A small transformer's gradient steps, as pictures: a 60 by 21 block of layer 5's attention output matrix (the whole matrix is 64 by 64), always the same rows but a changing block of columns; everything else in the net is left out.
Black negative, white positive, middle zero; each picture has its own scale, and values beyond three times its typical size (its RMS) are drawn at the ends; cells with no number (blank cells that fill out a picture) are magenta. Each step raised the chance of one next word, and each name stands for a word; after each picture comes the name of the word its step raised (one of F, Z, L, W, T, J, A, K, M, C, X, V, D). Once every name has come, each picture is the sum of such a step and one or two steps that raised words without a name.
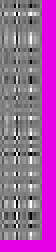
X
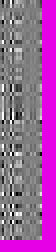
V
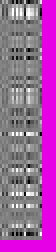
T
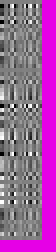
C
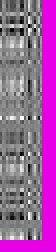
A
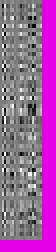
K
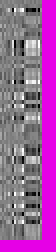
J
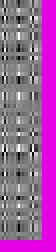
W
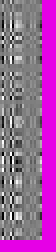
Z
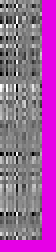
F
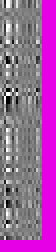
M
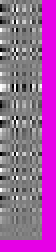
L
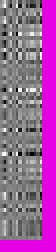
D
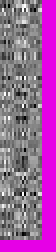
T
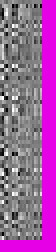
K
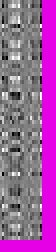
W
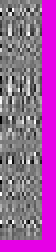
L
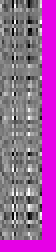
A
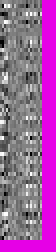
X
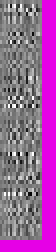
D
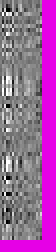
A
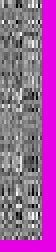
Z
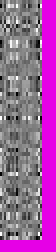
A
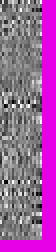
J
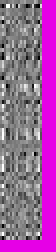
L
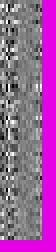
L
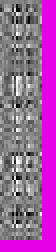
F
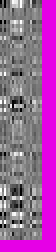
M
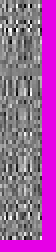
A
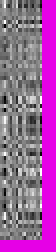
K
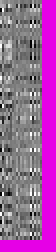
J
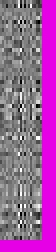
V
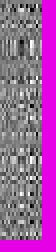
J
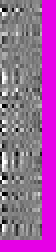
D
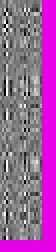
A
